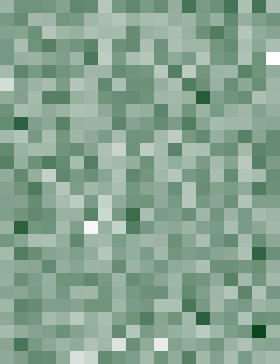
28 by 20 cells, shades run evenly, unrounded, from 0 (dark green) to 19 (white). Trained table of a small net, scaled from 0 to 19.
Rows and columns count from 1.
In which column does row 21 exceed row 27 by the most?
2
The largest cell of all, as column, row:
20, 5
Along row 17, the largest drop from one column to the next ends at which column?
9
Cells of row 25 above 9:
11
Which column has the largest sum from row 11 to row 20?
8
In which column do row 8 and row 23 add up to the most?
19
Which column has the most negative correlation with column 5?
16
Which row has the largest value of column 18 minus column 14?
1
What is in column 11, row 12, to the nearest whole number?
14
